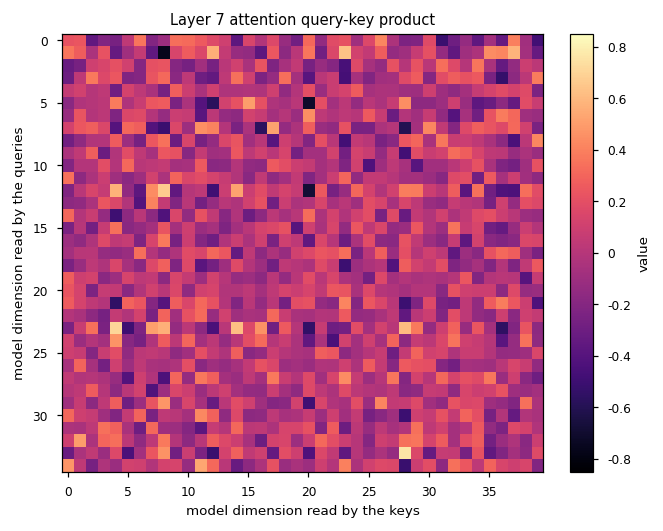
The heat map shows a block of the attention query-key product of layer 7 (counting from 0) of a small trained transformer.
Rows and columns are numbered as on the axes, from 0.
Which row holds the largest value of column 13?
17
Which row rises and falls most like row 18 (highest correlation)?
8
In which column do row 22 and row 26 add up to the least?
3
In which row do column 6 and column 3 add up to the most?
7
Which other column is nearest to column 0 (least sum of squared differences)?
9
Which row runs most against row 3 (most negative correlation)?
21
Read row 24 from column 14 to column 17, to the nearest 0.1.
0 0.2 0.3 0
